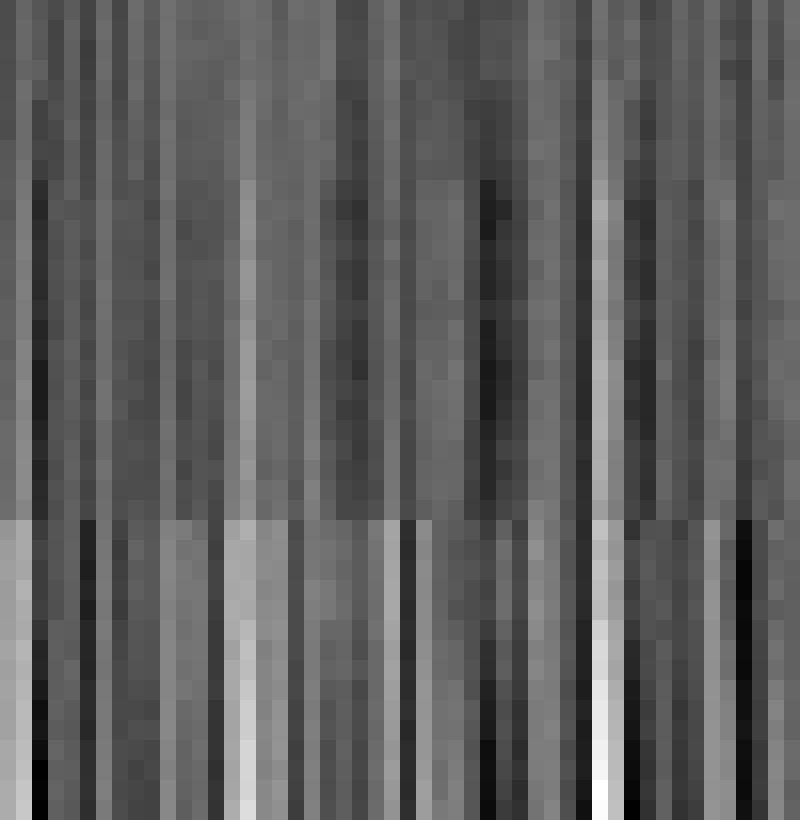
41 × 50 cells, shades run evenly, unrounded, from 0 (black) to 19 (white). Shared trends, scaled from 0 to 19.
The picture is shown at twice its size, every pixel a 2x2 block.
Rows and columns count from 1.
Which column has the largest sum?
38
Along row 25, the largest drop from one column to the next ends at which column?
3
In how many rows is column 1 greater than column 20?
15
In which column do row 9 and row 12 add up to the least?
31
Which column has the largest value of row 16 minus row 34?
47
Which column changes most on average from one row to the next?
40
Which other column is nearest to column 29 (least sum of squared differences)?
28
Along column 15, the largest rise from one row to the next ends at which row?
27
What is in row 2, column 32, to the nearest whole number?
6
